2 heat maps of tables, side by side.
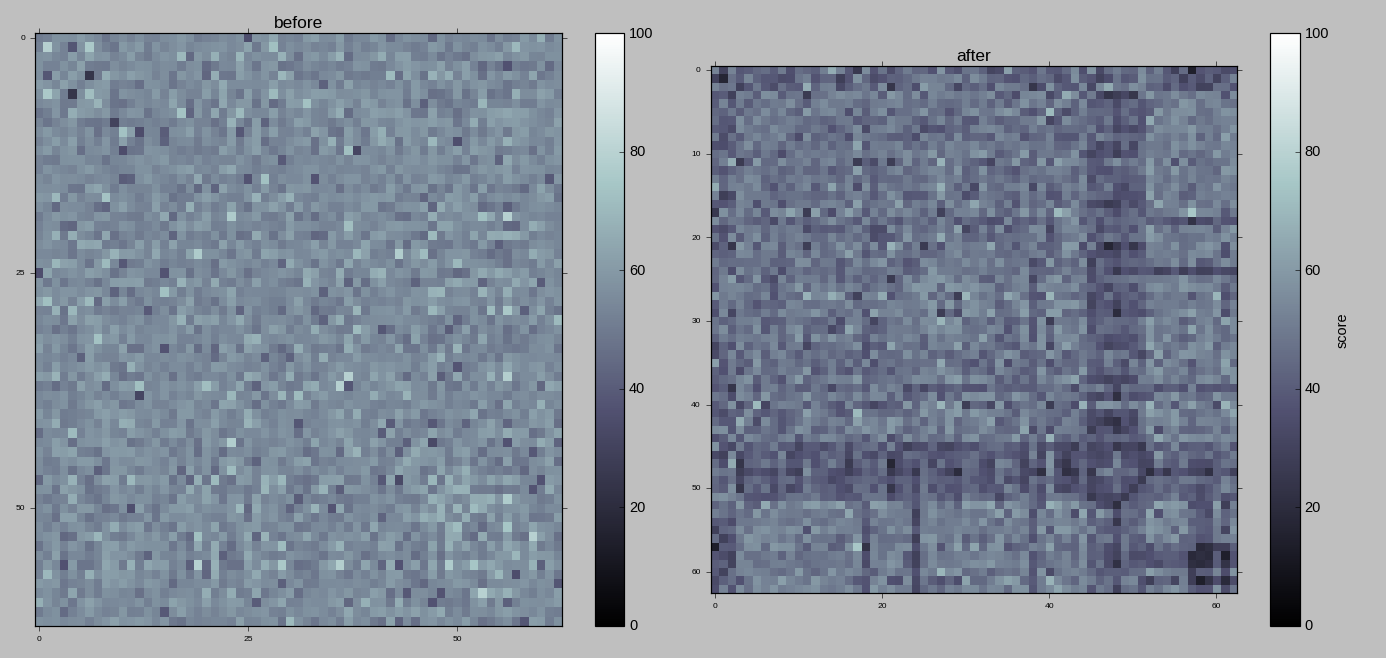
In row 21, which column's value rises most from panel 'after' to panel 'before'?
47
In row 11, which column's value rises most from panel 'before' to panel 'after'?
27
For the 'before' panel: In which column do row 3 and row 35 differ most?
56
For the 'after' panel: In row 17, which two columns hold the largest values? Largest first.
57, 41
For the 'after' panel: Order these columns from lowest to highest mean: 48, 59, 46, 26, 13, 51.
48, 46, 51, 59, 13, 26
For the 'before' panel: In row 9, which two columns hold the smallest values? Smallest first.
9, 27
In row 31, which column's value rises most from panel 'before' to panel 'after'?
41
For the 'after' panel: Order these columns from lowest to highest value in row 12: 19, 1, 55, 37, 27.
1, 19, 37, 27, 55
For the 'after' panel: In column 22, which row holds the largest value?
16
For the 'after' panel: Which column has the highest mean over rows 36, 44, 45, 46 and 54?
53
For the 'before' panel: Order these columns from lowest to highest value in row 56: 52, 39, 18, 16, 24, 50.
18, 24, 16, 50, 39, 52
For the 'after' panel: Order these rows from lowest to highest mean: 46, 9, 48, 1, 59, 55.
48, 46, 1, 59, 9, 55
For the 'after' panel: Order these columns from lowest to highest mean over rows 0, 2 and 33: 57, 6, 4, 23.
57, 4, 6, 23
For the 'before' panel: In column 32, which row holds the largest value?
7
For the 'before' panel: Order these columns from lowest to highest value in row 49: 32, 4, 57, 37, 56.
37, 32, 57, 4, 56
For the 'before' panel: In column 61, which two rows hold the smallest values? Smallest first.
15, 3
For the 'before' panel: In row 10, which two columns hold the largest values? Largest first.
10, 41
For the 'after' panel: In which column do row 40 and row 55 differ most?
61
